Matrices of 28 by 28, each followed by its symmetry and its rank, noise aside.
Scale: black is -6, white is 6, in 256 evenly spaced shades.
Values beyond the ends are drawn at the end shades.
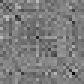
symmetric, rank five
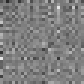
no symmetry, rank four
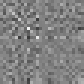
symmetric, rank three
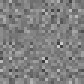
antisymmetric, rank four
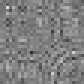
symmetric, rank five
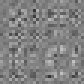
symmetric, rank three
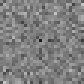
symmetric, rank five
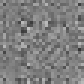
symmetric, rank three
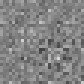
symmetric, rank four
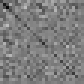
symmetric, rank five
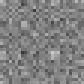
symmetric, rank four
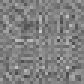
symmetric, rank four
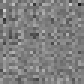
no symmetry, rank four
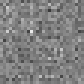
no symmetry, rank five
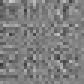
no symmetry, rank three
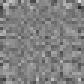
no symmetry, rank four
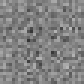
symmetric, rank four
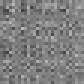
no symmetry, rank four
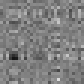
no symmetry, rank three
